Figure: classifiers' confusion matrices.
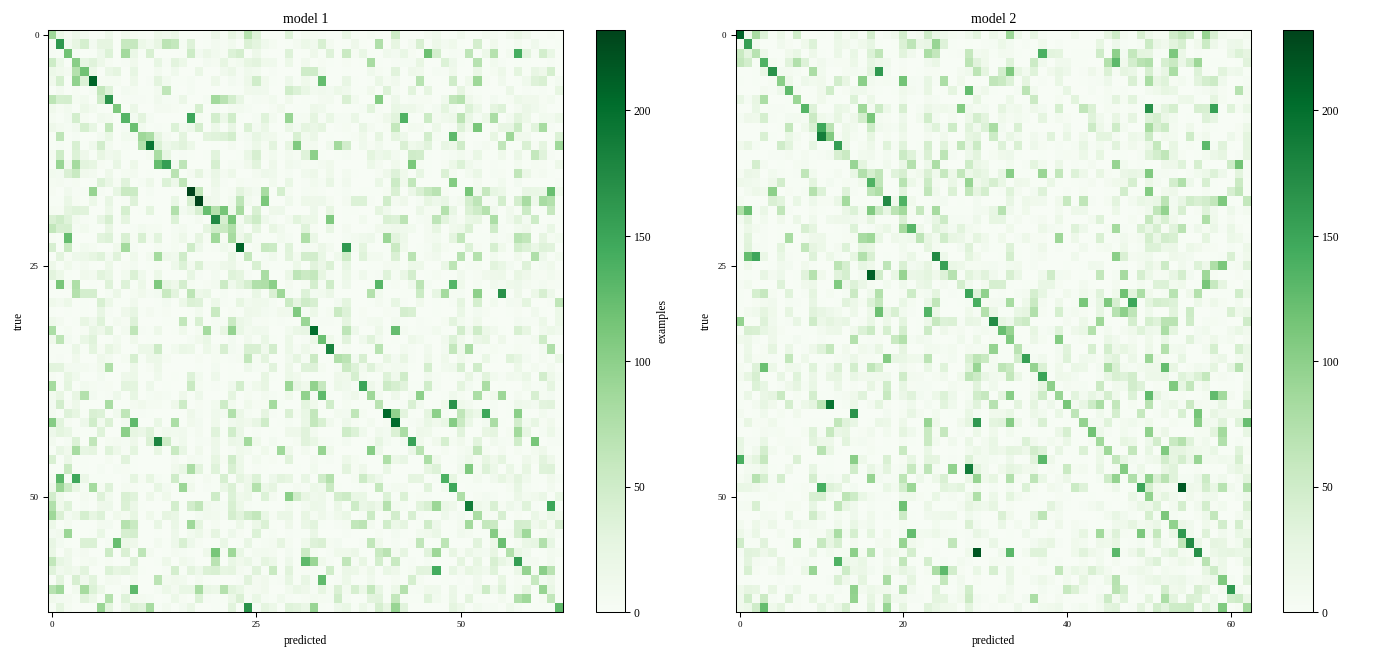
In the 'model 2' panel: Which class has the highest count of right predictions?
0
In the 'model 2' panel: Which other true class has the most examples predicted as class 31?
34
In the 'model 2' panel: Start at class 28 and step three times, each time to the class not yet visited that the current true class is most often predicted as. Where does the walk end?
16
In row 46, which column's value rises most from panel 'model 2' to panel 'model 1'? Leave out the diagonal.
41
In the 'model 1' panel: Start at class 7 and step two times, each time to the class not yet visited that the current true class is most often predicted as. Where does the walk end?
49
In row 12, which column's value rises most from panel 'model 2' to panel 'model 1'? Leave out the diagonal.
30
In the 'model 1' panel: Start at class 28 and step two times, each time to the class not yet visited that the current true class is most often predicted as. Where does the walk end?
8
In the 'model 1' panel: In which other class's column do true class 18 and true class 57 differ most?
31
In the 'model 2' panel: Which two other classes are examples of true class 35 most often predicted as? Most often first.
18, 50
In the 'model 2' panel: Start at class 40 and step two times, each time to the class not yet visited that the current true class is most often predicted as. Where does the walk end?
10
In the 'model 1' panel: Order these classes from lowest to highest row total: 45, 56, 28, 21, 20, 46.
46, 21, 45, 56, 28, 20
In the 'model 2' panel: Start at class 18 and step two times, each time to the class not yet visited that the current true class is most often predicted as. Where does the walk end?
57
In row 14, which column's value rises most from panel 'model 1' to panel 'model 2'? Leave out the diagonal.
61
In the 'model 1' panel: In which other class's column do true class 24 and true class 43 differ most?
9
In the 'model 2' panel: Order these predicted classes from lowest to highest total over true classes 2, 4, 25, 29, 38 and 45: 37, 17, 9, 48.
9, 37, 17, 48
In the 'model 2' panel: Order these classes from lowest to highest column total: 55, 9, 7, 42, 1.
7, 42, 55, 1, 9
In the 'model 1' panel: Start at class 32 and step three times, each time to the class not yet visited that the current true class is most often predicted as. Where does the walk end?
52
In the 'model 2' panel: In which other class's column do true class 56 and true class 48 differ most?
29
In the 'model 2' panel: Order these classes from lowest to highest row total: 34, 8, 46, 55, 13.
13, 34, 55, 46, 8
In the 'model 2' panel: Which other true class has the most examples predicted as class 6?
22
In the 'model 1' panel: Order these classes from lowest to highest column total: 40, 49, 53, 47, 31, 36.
53, 47, 40, 36, 31, 49
